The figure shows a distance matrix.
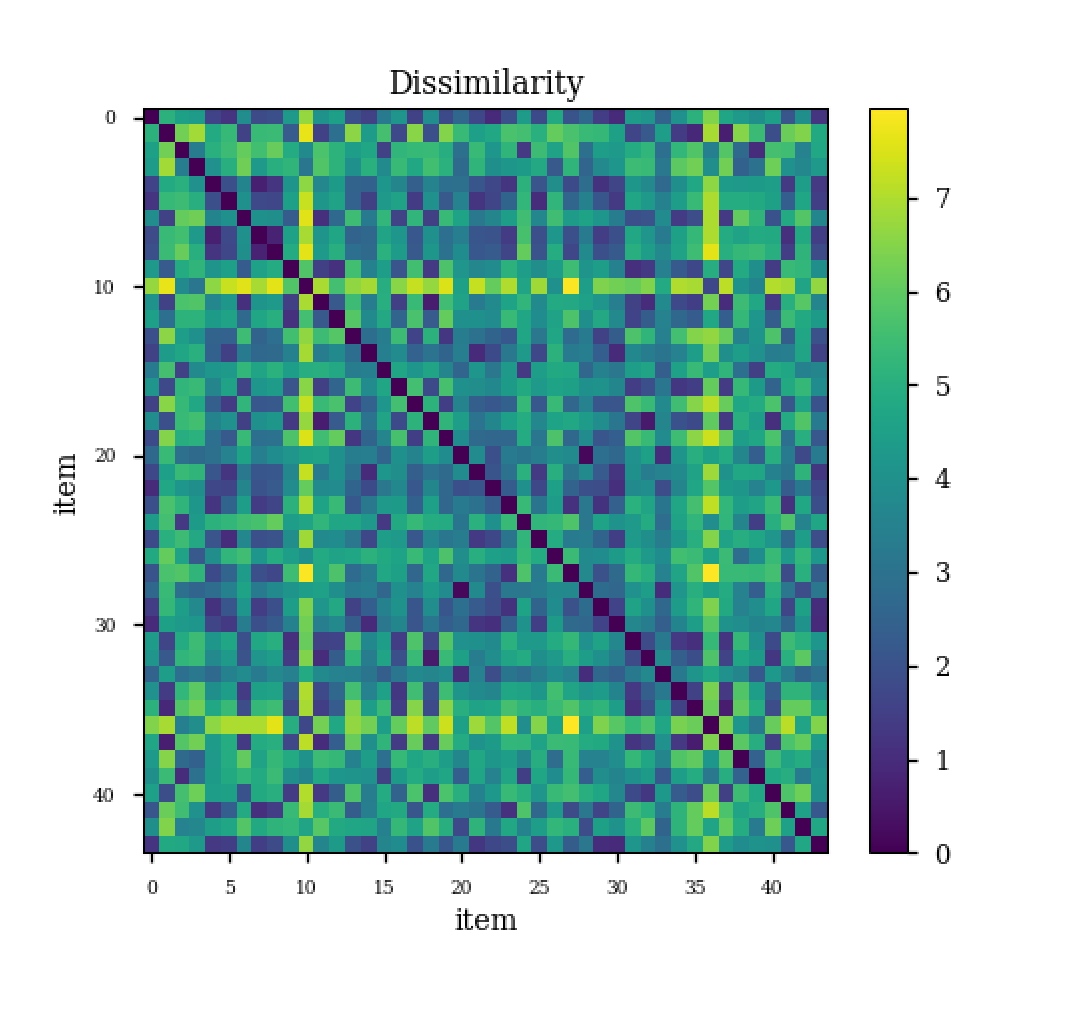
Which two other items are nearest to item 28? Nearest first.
20, 33
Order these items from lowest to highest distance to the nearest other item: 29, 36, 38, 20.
20, 29, 36, 38
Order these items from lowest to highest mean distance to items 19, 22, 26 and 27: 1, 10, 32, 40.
32, 40, 1, 10
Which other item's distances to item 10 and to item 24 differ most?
15
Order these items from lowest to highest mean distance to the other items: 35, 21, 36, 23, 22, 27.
22, 21, 23, 27, 35, 36
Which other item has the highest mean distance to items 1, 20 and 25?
10
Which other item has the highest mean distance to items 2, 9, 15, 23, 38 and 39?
1
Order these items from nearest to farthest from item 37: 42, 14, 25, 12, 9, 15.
9, 12, 14, 25, 15, 42
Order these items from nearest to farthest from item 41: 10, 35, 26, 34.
26, 34, 35, 10
